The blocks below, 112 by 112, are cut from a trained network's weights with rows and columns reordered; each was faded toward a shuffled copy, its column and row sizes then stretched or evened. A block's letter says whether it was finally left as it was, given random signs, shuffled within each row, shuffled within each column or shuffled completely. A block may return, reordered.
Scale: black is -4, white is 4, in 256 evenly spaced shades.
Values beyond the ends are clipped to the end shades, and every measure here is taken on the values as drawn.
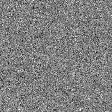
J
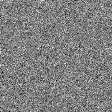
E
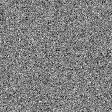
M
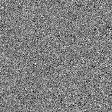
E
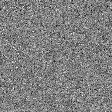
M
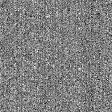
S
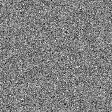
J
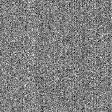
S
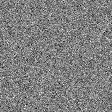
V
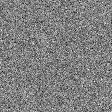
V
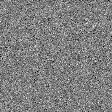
M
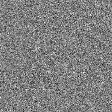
E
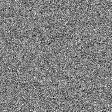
J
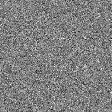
S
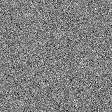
V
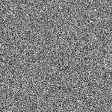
S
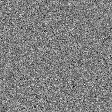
M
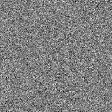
S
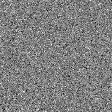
M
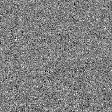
S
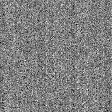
J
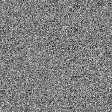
E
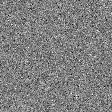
V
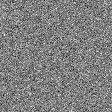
V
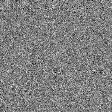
E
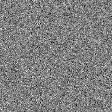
S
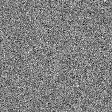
J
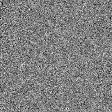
E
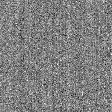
J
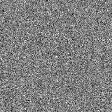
S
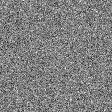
V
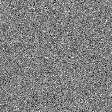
S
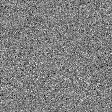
M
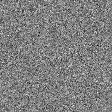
M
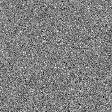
S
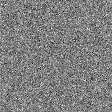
V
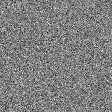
V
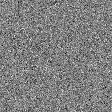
V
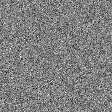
M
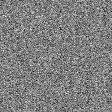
E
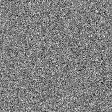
J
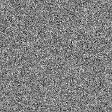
E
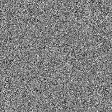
E
